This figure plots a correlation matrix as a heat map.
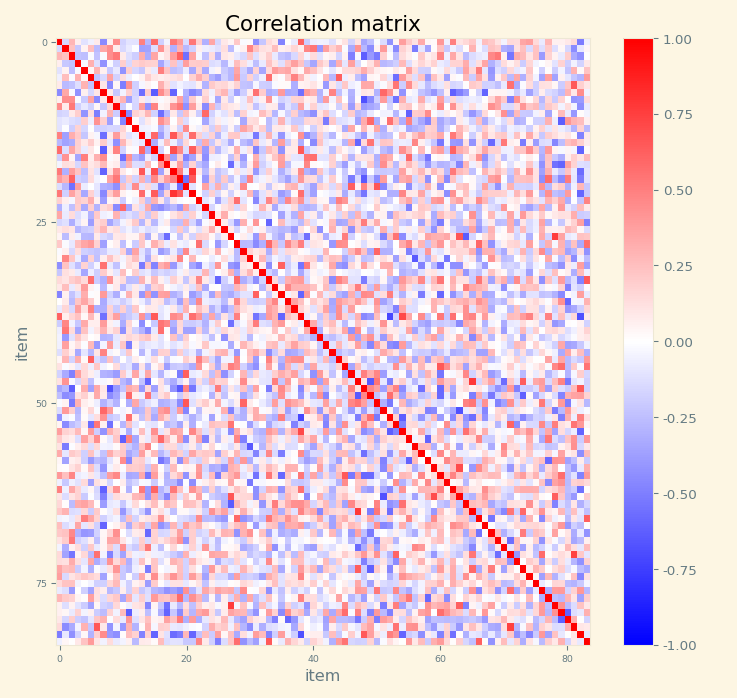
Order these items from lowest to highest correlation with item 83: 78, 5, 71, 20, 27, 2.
20, 71, 2, 78, 27, 5
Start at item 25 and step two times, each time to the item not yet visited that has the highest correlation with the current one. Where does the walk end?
82
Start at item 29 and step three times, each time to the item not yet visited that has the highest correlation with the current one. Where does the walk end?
46
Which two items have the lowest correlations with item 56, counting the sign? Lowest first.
30, 1
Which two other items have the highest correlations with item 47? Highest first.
65, 73
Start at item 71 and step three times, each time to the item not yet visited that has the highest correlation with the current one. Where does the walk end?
53
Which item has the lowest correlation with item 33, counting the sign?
25
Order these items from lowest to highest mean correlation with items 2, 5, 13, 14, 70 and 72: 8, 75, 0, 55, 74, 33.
75, 55, 0, 74, 8, 33
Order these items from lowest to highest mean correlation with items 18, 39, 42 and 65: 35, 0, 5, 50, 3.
35, 3, 5, 0, 50
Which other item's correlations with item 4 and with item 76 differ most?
66
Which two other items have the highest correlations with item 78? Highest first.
27, 63
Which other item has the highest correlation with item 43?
7
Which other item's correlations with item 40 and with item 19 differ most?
21
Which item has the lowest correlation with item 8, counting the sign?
48
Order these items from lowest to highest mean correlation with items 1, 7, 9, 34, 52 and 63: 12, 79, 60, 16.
79, 12, 60, 16
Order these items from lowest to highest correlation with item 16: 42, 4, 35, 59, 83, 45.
42, 59, 45, 83, 35, 4
